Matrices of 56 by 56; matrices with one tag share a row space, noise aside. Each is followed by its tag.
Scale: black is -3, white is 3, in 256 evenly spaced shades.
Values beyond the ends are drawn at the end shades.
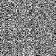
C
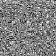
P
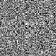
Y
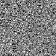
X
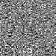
C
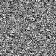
P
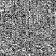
X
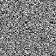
Y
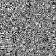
X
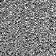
Y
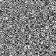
Y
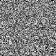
Y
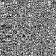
X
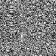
P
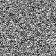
P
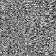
Y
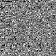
X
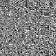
Y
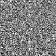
X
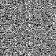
X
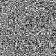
Y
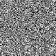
Y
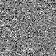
X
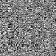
C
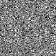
Y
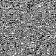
P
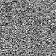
X
